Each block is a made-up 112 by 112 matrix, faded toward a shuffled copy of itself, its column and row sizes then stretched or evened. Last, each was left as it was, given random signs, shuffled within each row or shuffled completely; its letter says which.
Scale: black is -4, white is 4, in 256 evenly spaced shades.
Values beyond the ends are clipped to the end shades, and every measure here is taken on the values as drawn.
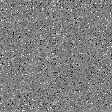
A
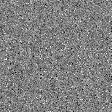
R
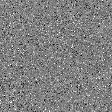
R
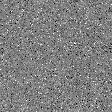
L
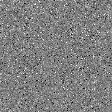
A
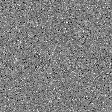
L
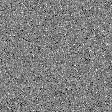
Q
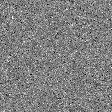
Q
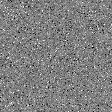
L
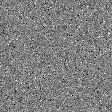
Q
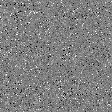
A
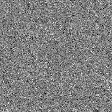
A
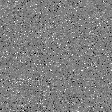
A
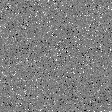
Q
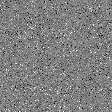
L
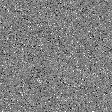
Q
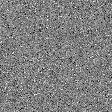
L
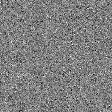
R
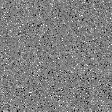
A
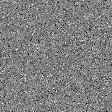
L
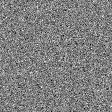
Q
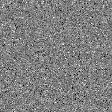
A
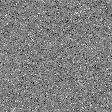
Q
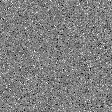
Q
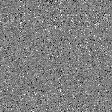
A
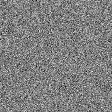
L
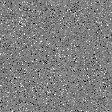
A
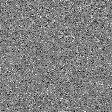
A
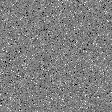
Q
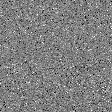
L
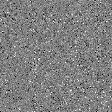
A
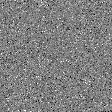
L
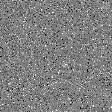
A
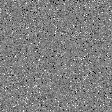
R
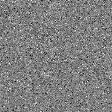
R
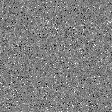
A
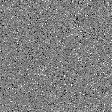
A
